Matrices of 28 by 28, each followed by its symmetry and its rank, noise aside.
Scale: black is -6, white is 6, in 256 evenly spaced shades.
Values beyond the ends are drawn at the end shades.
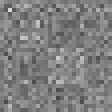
symmetric, rank four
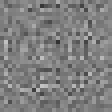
antisymmetric, rank four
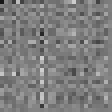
no symmetry, rank three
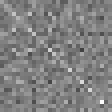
symmetric, rank five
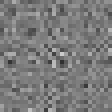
symmetric, rank four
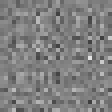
no symmetry, rank three
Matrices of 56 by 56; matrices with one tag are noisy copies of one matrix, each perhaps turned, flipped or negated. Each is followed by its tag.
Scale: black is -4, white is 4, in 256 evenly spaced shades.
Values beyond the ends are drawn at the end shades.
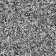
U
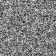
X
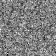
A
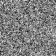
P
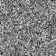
P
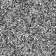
P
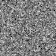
A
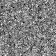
X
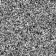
P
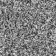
U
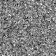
A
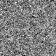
A
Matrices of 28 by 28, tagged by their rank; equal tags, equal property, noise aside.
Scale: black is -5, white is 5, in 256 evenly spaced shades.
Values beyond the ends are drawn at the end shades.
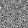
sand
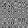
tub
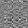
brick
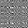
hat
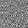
tub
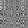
hat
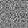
tub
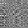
brick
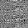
tub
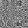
brick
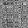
tub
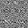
tub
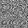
sand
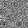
tub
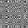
hat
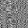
tub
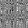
brick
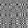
hat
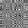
hat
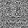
sand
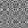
hat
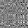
tub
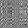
hat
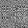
tub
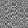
brick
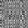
brick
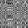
hat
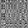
brick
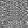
tub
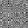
brick
